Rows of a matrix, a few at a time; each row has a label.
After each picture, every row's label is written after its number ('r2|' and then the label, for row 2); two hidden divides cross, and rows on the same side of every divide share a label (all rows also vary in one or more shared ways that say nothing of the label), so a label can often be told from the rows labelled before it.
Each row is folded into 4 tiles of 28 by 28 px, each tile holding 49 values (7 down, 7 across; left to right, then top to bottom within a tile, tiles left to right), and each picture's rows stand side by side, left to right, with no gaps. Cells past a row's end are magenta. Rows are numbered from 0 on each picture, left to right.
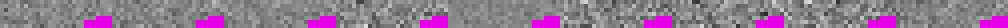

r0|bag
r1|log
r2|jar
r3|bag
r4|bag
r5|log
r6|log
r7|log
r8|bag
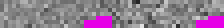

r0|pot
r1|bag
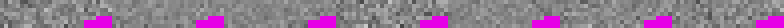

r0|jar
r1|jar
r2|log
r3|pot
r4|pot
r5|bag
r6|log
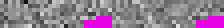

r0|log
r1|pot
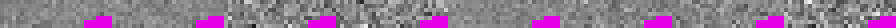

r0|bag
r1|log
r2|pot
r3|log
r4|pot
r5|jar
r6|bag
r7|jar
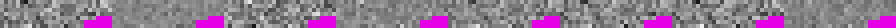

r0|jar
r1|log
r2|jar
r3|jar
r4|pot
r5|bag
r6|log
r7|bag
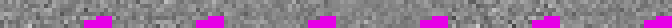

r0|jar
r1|log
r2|jar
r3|jar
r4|jar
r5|bag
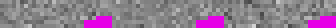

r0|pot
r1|jar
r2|bag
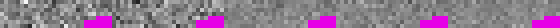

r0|jar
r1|bag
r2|bag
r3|bag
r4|bag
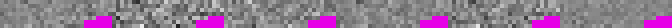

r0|pot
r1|jar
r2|pot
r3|bag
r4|jar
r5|log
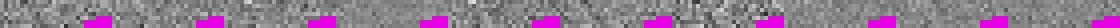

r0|jar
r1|pot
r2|jar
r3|jar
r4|log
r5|jar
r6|pot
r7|log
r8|pot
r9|log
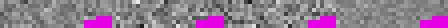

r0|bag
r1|log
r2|bag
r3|pot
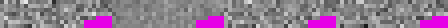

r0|jar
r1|pot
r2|log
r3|bag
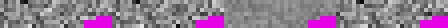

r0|bag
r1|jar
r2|log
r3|pot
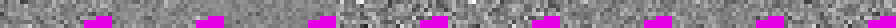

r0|pot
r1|bag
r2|log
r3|jar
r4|pot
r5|log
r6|jar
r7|jar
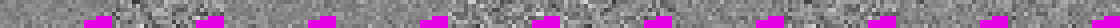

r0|bag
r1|bag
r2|bag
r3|jar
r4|jar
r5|pot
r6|pot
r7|bag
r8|pot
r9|jar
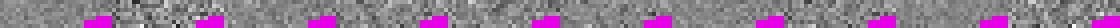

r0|bag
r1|bag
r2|pot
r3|log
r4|pot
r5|log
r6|bag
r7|bag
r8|log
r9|pot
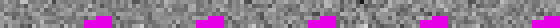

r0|log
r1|bag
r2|log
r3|jar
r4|bag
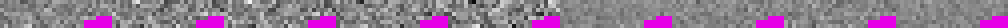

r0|bag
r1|jar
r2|pot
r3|log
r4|log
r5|bag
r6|log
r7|pot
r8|log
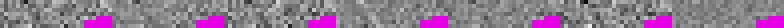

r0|jar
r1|pot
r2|jar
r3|bag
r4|pot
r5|pot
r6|log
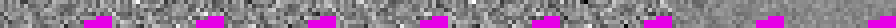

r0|jar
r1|bag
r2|log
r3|pot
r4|log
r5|log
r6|jar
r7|pot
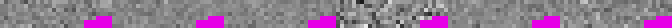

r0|pot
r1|bag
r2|pot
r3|bag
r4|pot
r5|pot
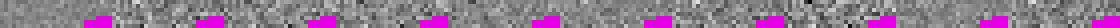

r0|log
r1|log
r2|jar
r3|log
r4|bag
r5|pot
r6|log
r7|jar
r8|pot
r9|log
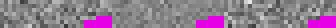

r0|log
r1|pot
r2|log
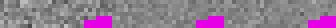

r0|pot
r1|log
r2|bag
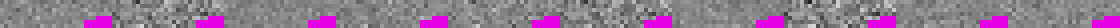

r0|bag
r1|pot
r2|bag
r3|bag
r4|log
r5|log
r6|pot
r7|pot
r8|log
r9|jar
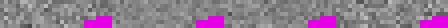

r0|pot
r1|pot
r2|pot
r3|pot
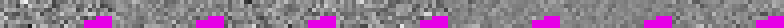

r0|log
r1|log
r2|jar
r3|bag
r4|bag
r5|log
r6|log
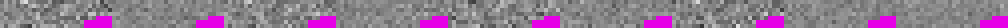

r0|bag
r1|jar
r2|jar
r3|pot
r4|jar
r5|log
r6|bag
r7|pot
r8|log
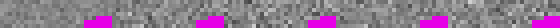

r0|jar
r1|bag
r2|log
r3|bag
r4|pot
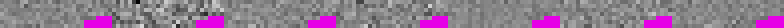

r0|jar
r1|pot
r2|pot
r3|pot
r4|pot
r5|bag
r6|log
